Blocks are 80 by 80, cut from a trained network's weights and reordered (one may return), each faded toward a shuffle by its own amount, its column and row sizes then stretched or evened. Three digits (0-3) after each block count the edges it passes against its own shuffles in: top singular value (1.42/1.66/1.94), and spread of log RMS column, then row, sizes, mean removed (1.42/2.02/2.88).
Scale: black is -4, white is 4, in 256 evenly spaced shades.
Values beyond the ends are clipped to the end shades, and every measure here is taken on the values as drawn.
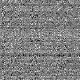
2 2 0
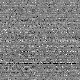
3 0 2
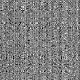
2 0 2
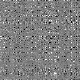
1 2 3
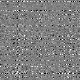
2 2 3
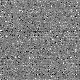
0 0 1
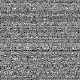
3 2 1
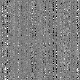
2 3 1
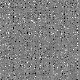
0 2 1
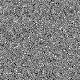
1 0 0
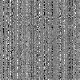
3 3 0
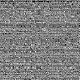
3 1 1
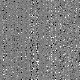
0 3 1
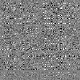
1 2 3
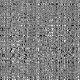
3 2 3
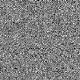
2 0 2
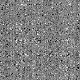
1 1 2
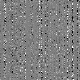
1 3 0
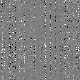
1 3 2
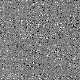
0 1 2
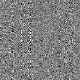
2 3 0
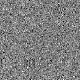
1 1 1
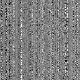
3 3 1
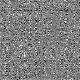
0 2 0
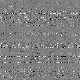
1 0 3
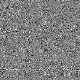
1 1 2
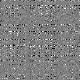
1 2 3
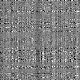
3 1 3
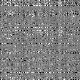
2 0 3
